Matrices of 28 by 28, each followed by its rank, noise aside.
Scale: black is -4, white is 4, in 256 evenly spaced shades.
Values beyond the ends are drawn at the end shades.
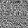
six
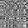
three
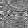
four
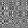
three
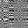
two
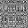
four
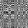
three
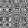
two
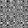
three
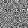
six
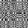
two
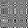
one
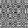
three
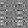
two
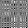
one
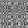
two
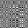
two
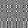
one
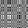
one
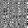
four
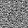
six
